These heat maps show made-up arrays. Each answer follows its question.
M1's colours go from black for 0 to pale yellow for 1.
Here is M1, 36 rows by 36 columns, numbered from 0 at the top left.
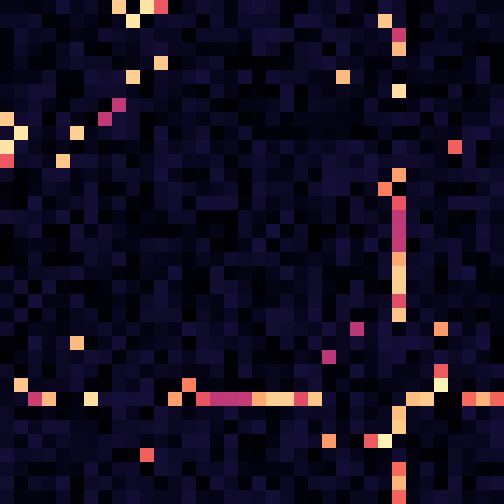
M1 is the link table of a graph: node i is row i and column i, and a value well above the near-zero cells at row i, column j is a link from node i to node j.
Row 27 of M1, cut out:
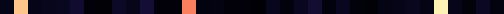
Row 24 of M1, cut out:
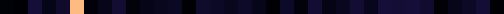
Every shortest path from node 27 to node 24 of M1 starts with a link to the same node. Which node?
node 1
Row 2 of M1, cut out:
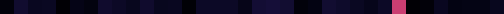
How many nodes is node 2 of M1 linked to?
1
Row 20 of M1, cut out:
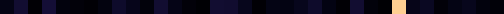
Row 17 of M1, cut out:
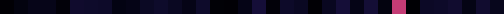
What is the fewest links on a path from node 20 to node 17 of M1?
2
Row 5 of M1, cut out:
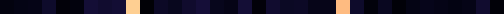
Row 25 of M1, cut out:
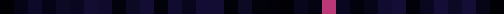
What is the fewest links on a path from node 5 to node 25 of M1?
6
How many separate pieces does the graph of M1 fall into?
3
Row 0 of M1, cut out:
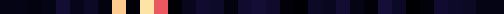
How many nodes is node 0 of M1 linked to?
3
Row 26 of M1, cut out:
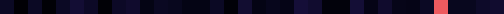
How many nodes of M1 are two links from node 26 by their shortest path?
2
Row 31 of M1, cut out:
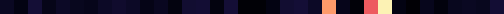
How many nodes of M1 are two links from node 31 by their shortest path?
3
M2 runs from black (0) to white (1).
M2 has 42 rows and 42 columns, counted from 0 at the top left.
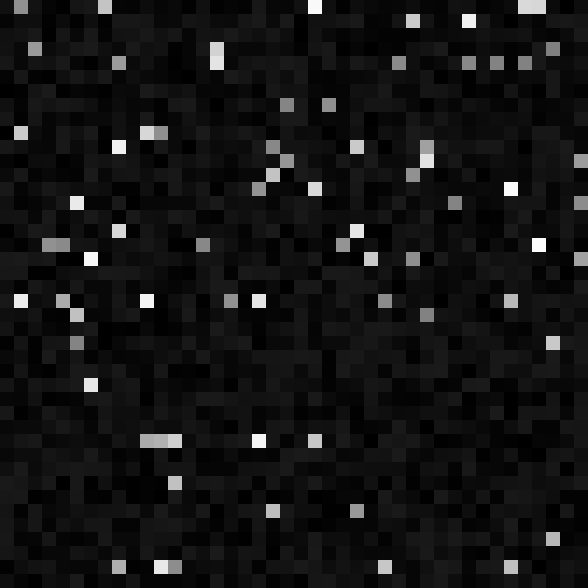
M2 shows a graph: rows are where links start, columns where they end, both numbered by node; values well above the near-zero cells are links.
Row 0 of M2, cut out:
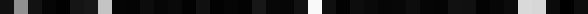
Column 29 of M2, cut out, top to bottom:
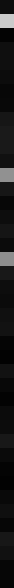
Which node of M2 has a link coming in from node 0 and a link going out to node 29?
node 1
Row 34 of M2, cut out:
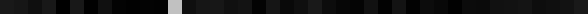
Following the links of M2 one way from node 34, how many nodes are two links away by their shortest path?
2
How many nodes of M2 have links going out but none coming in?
8
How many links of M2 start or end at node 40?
5
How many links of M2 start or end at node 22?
5
